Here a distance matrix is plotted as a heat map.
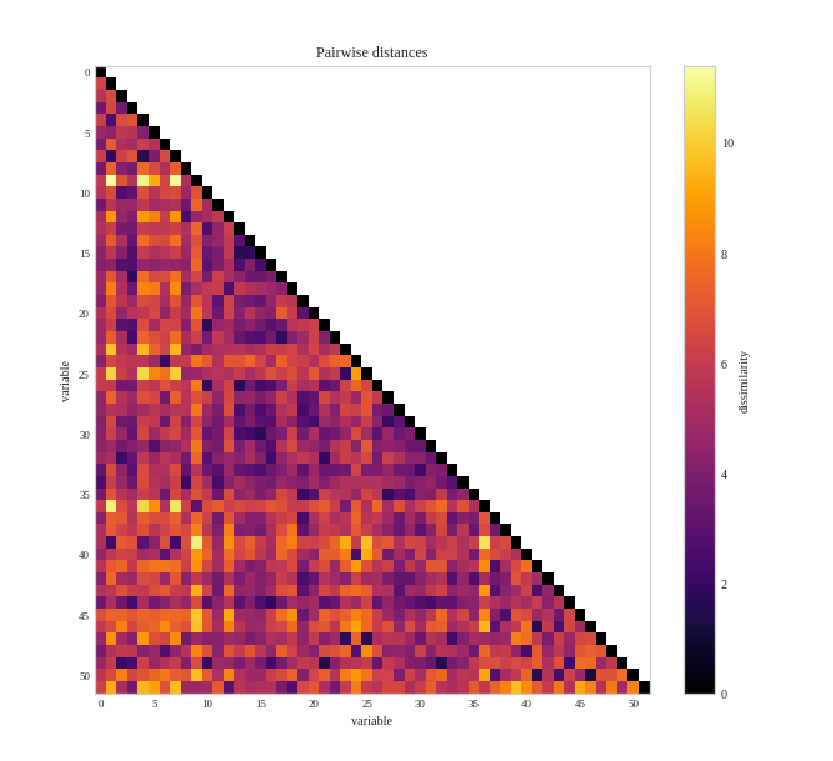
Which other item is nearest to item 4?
7
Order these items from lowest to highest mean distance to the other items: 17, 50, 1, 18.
17, 18, 50, 1
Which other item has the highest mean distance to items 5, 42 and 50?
9
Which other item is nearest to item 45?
38
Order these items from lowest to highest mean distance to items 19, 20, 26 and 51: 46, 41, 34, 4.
34, 41, 46, 4
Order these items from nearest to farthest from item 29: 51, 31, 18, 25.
31, 18, 51, 25
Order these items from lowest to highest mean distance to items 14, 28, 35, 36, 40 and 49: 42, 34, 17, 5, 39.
42, 34, 17, 5, 39
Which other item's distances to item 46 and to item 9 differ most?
50
